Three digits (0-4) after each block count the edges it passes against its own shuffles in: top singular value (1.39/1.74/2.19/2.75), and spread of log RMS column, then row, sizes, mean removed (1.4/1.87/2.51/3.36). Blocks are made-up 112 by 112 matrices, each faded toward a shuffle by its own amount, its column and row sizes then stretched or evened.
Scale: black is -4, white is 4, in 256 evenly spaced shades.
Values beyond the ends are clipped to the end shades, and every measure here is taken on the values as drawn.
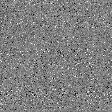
0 1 2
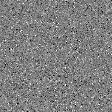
0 1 0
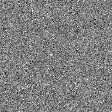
0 2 0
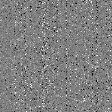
1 3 0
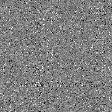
1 2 2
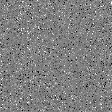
0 2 1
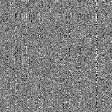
3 3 1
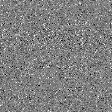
0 1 2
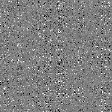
2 3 1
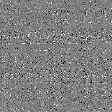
2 2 3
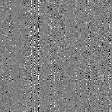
3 4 1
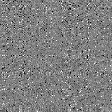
3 2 1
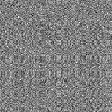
4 1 0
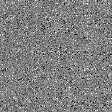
2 1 2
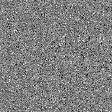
0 1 0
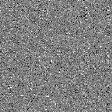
2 1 1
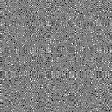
4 2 1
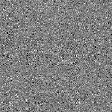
2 2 1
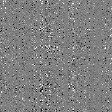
2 4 2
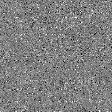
1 1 2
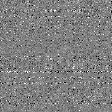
2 2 3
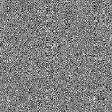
3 3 1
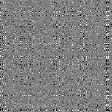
4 4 3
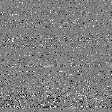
2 0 4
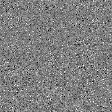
0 2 1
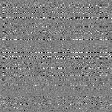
4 1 4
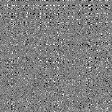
3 3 3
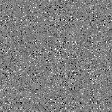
2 2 2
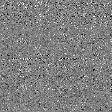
1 2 3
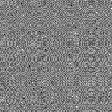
4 0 1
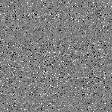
1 1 3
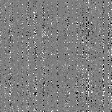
1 4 2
